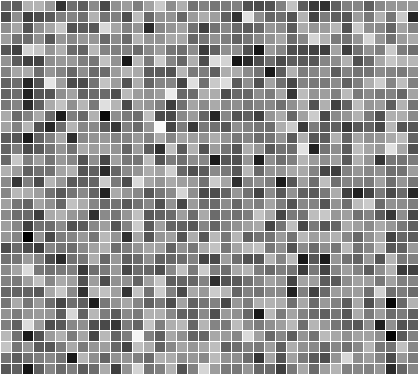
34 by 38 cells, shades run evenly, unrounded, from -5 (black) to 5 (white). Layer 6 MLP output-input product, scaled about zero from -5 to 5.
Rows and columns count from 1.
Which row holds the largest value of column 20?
6
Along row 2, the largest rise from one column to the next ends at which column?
23
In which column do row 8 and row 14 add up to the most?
18
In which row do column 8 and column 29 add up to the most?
4
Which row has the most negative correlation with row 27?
30
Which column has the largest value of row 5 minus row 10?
3
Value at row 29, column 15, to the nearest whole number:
2
